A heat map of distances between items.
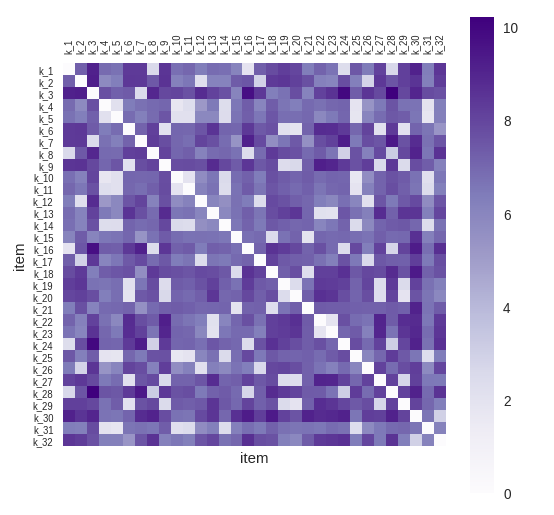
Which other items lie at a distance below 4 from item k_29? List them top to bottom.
k_6, k_9, k_19, k_20, k_27
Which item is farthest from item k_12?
k_3
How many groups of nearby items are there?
8
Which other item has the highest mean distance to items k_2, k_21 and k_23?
k_30
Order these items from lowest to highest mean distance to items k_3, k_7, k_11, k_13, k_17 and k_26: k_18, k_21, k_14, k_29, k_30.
k_14, k_21, k_18, k_29, k_30
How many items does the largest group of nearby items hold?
7
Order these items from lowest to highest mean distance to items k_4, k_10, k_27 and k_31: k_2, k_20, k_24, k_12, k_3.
k_20, k_12, k_2, k_24, k_3
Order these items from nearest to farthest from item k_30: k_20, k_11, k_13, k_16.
k_11, k_20, k_13, k_16
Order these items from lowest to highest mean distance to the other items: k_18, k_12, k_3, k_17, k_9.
k_12, k_17, k_9, k_18, k_3
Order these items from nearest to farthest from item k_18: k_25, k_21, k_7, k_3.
k_21, k_7, k_3, k_25
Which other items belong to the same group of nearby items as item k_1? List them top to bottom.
k_8, k_16, k_24, k_28
